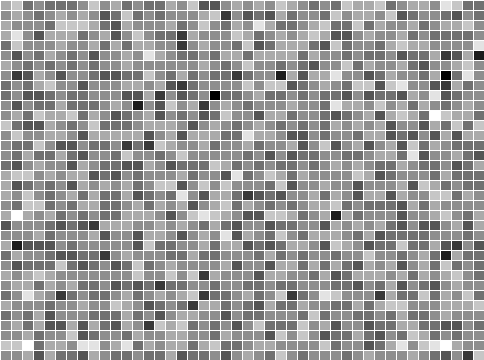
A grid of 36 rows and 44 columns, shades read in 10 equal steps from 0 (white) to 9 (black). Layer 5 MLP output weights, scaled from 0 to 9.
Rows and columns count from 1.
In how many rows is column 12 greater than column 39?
12
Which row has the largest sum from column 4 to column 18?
10
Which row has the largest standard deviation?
8
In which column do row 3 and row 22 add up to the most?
31
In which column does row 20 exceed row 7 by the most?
23
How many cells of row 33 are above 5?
10
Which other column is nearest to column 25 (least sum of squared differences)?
5
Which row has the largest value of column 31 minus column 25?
22
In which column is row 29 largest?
15
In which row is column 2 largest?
25
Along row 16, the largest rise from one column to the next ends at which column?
39
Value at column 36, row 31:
2
